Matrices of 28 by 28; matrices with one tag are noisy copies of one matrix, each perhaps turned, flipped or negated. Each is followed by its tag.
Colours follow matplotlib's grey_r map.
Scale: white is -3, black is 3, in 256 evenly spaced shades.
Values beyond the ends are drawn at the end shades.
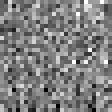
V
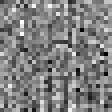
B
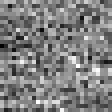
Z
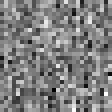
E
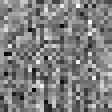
B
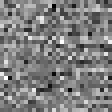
B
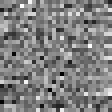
V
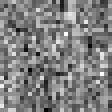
Z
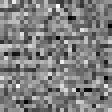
B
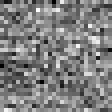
Z
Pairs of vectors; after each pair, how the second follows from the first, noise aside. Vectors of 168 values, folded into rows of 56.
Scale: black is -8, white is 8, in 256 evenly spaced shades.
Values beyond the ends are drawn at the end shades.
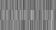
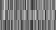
reversed, scaled up.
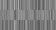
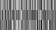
reversed, negated, scaled up.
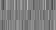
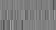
reversed, partly zeroed.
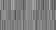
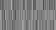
sign-scrambled.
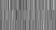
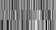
reversed, negated, scaled up.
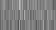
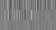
reversed, partly zeroed.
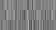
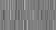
reversed, negated, partly zeroed.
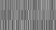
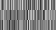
reversed, negated, scaled up.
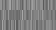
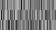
wrapped around, negated, scaled up.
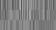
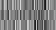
wrapped around, negated, scaled up.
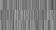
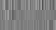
reversed, partly zeroed.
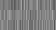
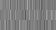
reversed, partly zeroed.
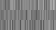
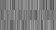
sign-scrambled.
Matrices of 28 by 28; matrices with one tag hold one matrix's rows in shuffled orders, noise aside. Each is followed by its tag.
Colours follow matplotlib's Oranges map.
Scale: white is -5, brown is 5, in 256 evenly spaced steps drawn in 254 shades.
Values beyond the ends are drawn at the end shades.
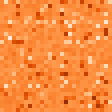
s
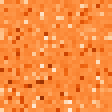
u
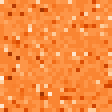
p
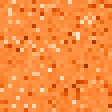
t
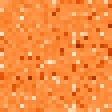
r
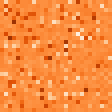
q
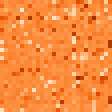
r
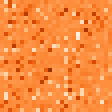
q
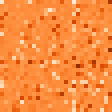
r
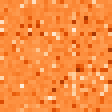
r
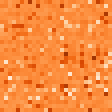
s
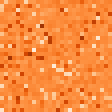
u
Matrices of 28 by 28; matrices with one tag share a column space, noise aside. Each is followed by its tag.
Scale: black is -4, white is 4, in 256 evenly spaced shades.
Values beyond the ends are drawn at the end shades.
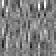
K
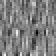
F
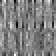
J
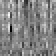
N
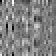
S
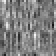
J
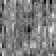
N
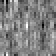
J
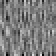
F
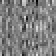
S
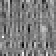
N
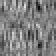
K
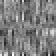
F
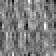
J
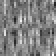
F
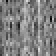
S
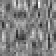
K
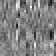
K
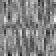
F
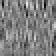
K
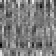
N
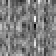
S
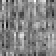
J
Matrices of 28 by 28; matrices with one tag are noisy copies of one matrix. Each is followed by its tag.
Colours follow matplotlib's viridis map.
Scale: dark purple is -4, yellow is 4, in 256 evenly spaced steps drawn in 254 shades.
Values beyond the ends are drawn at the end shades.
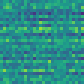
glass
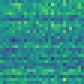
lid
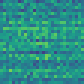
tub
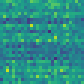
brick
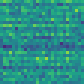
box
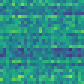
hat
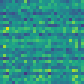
glass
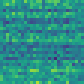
brick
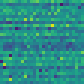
box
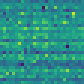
tub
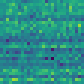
lid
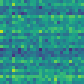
hat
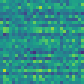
glass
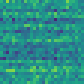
brick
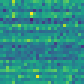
brick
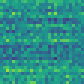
brick
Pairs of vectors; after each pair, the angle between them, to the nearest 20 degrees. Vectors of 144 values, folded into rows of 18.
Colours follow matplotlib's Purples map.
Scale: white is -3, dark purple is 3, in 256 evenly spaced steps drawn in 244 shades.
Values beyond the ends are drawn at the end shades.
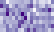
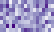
80 degrees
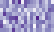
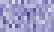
140 degrees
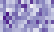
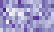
80 degrees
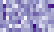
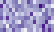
120 degrees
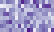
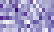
120 degrees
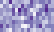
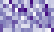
40 degrees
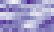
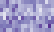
60 degrees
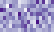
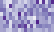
40 degrees
